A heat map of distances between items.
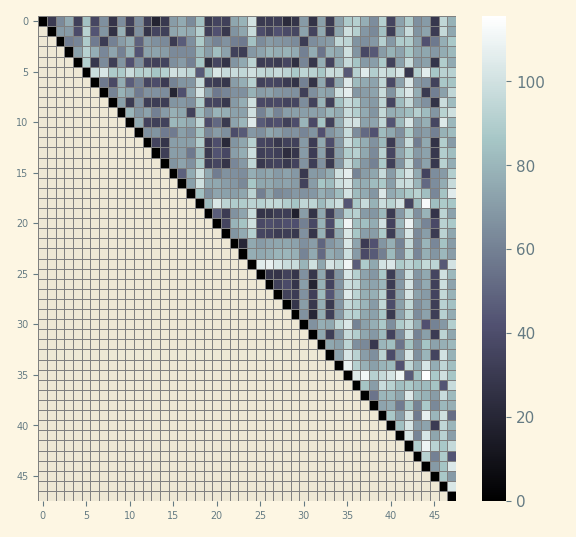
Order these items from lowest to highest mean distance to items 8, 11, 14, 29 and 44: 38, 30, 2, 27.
27, 2, 30, 38
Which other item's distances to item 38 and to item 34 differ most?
32
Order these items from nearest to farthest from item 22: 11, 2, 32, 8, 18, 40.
11, 32, 2, 8, 40, 18
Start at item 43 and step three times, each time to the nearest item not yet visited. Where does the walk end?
23
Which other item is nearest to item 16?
30
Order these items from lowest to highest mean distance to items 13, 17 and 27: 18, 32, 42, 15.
15, 32, 18, 42
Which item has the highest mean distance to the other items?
35
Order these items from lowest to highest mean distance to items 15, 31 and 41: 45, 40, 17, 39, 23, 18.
45, 40, 23, 17, 39, 18
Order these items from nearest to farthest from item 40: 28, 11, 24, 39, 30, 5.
28, 30, 11, 39, 5, 24
